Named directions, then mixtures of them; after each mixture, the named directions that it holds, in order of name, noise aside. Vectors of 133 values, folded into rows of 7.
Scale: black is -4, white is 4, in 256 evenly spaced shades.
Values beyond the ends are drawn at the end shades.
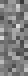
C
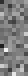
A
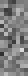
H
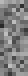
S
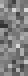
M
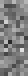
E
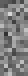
S.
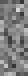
C, H, S.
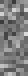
A, M, S.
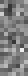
A, E, H.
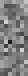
E.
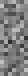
C, E.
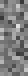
C.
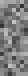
S.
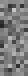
A, M, S.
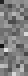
A.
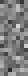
A, C.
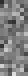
A, E.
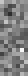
E, H, S.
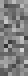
E.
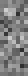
E, H, M.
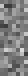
A, E, M.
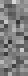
E.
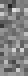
A, H, M.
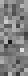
A, E.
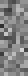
H.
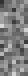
A, M, S.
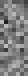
E.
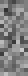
H.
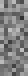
A, C, E.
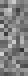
H.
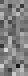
A, S.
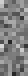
A, E, M.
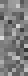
C.
